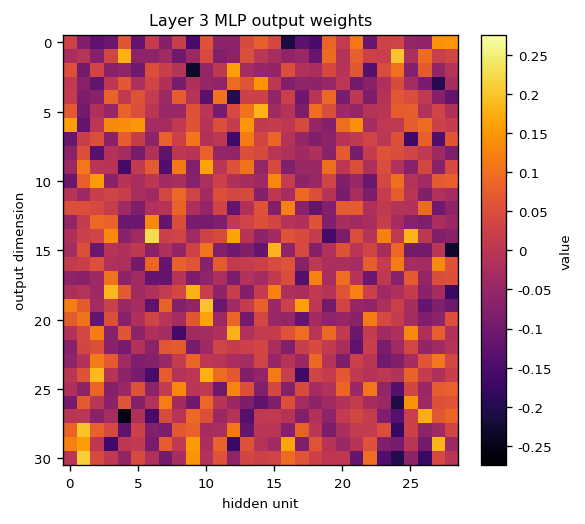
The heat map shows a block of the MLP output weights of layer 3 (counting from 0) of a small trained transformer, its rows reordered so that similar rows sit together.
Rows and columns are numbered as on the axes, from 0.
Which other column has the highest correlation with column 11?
16
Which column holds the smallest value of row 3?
27
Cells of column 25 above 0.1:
3
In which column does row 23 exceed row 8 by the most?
2
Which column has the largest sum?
1
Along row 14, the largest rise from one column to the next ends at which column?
6
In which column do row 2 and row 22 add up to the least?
9
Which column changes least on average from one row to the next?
23
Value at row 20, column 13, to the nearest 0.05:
-0.1
